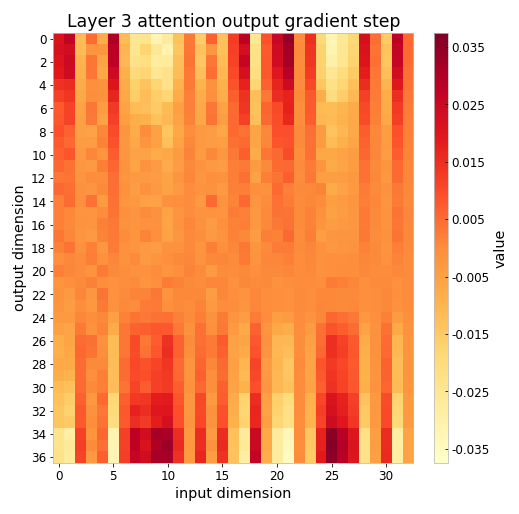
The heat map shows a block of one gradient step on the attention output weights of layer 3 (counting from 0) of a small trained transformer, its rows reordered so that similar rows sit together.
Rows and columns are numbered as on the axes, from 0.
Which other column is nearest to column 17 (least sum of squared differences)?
1
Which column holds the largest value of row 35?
25
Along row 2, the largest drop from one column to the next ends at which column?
18
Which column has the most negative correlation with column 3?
4
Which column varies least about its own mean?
22
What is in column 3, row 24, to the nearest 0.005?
0
